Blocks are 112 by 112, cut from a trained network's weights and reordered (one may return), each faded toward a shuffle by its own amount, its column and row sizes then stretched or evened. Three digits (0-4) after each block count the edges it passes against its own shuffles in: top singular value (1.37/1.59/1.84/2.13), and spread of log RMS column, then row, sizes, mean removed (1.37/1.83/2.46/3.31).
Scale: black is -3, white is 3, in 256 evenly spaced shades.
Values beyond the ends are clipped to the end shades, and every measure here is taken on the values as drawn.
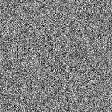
3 0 0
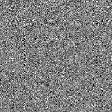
4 2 2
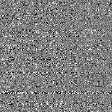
2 3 4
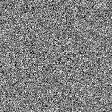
1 0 1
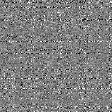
0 3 4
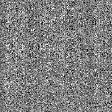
2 2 2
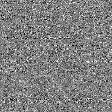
1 0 3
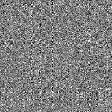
4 2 2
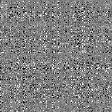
0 4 4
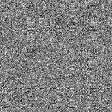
4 0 2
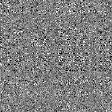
2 3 3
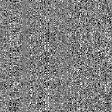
3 4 1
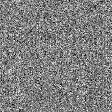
1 1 0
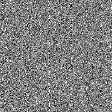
2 3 0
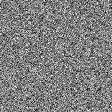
2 0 0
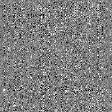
0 4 2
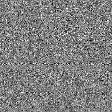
1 0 3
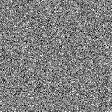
3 0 1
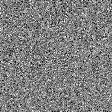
1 0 1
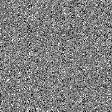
1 3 1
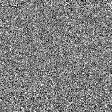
1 1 1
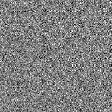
4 2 2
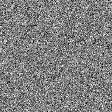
0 0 1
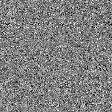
0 0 3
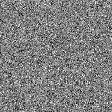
2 0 1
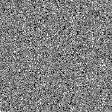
1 2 1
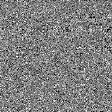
2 2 2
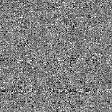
3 2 3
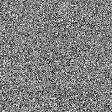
2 1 2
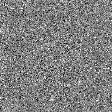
0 1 2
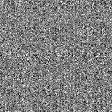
2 0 2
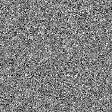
1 0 2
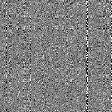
4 4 1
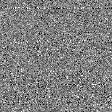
1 1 3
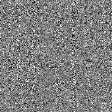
1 3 2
